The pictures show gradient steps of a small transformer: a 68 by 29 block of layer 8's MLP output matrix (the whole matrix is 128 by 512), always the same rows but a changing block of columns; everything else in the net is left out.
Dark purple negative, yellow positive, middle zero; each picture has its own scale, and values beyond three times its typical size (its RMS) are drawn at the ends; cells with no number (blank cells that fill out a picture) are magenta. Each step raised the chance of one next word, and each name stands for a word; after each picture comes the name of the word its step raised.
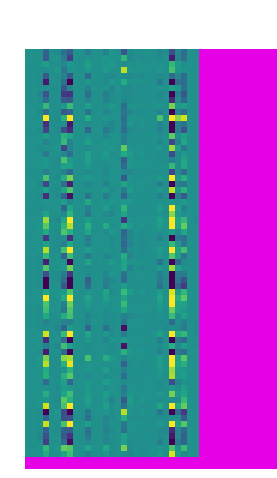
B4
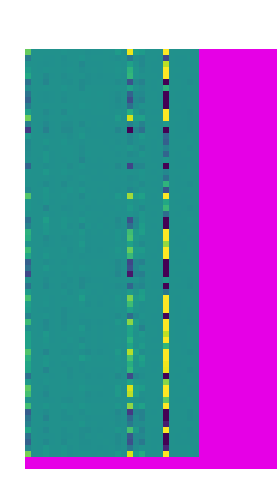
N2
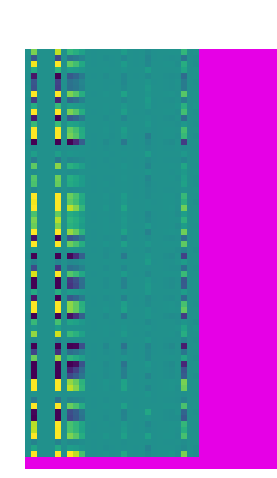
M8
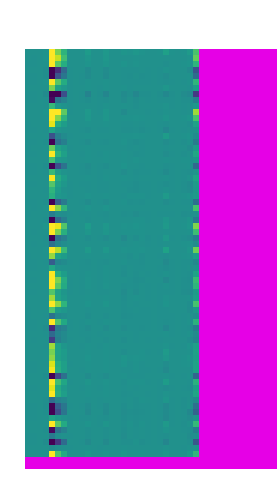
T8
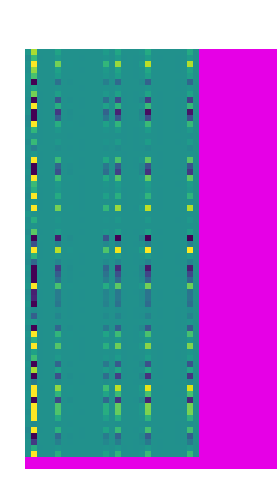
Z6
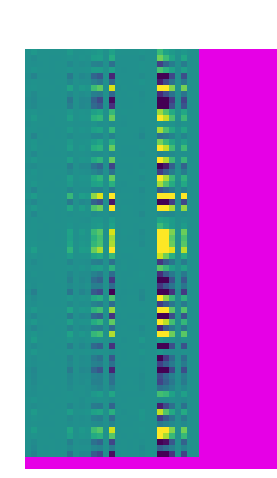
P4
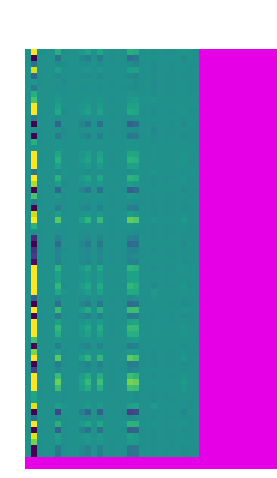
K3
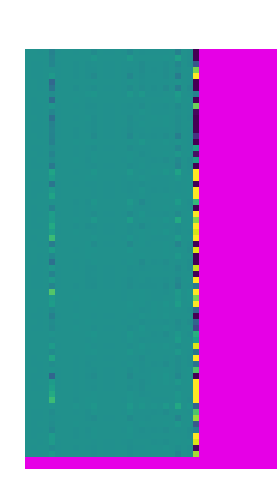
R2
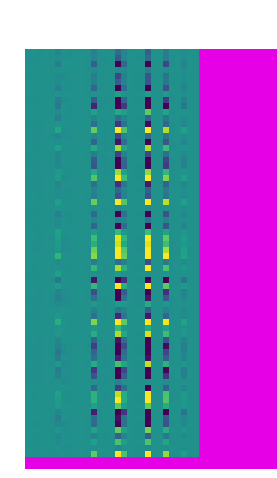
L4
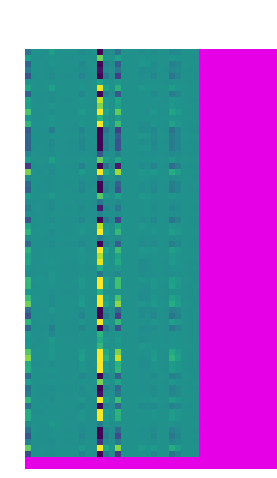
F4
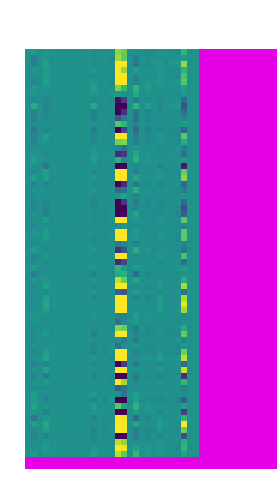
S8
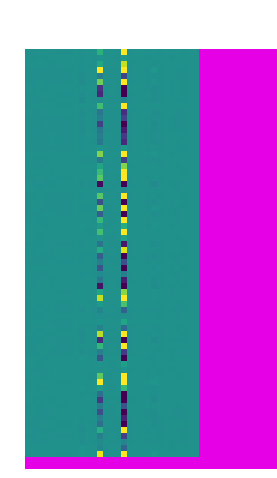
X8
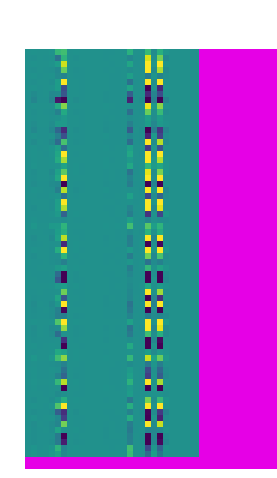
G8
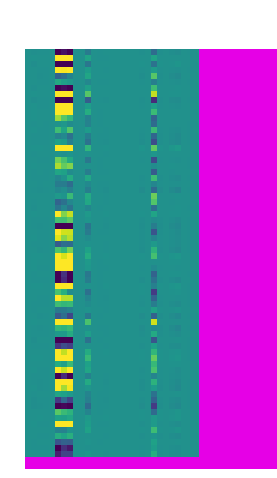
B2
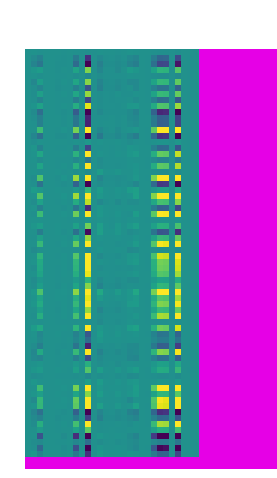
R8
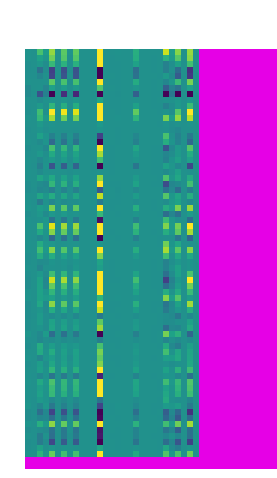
T8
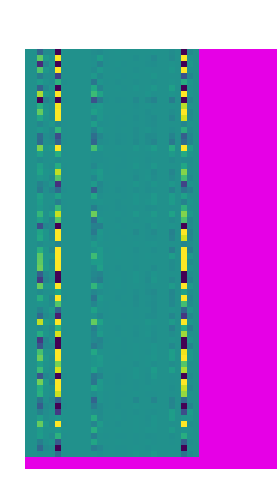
B2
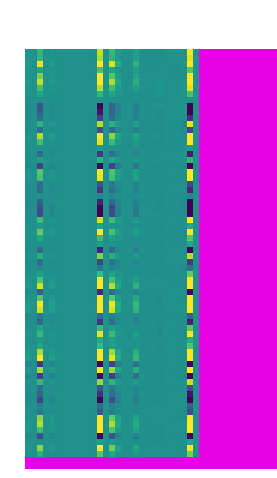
S8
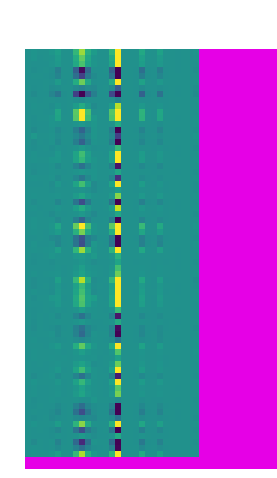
T8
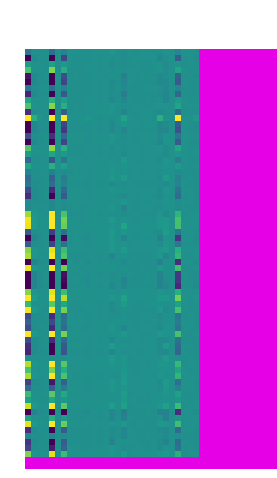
B4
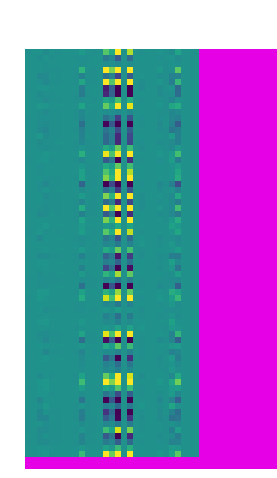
X8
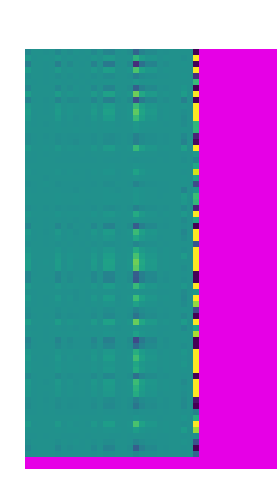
B2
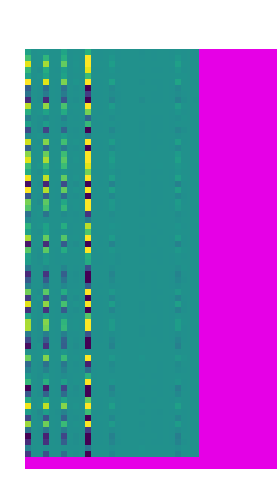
G8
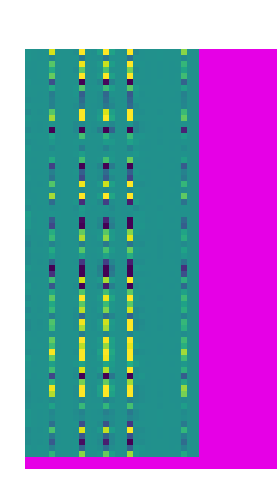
N2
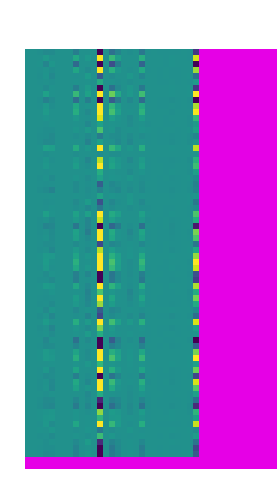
B2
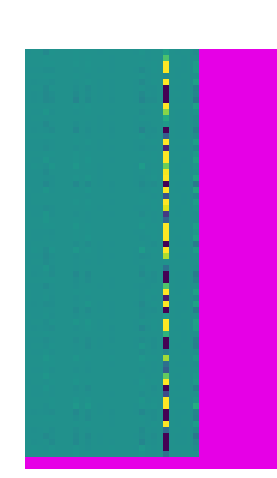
G8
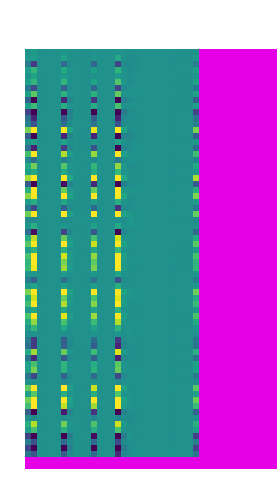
R8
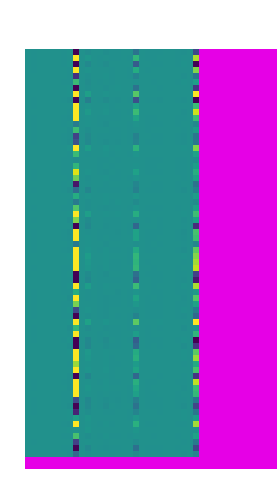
B2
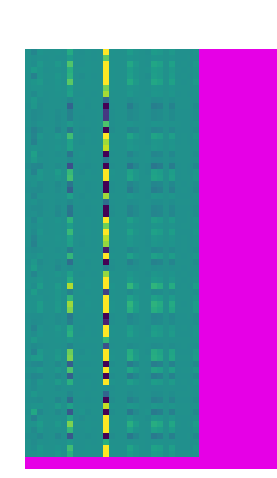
S8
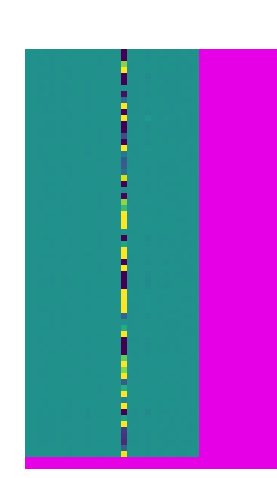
B4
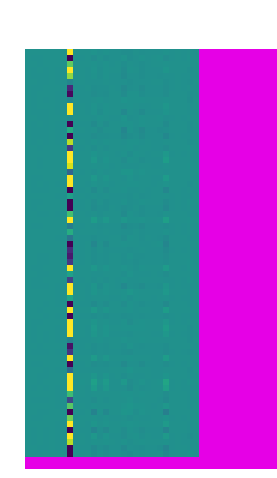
K3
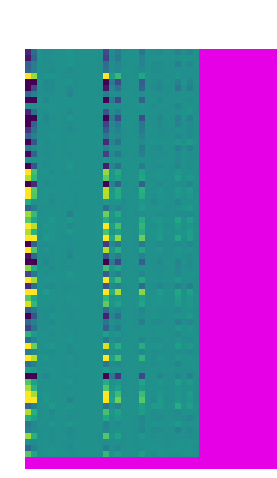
R2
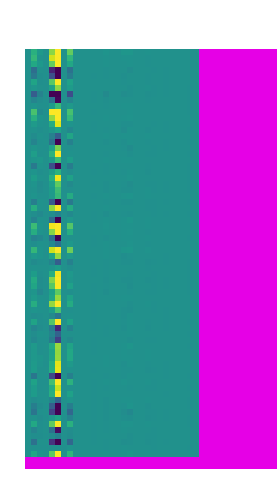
T8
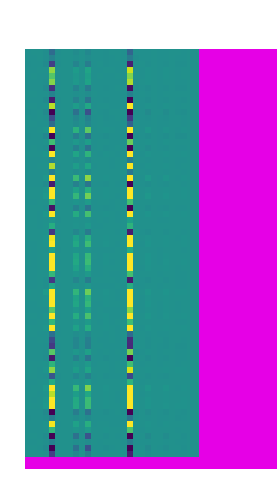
R8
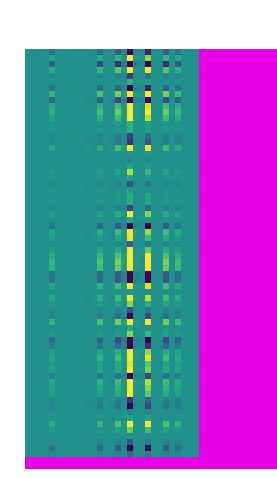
B2
